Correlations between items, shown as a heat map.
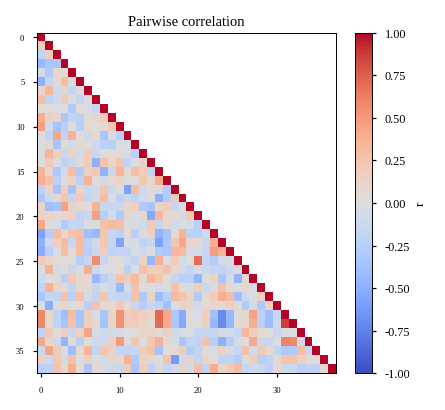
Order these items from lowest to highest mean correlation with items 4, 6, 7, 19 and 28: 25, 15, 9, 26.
9, 26, 25, 15
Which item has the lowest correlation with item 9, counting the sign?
3
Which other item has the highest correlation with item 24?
22
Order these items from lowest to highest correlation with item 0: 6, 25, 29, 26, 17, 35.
29, 17, 35, 26, 6, 25
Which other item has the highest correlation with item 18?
23
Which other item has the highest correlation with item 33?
6
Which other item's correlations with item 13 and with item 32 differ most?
31
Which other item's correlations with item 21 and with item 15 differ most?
8
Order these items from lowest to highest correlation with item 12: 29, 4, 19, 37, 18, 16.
37, 18, 4, 16, 19, 29
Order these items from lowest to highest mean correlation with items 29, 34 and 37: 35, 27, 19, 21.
35, 19, 21, 27
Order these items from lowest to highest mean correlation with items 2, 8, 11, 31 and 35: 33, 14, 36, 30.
30, 33, 14, 36
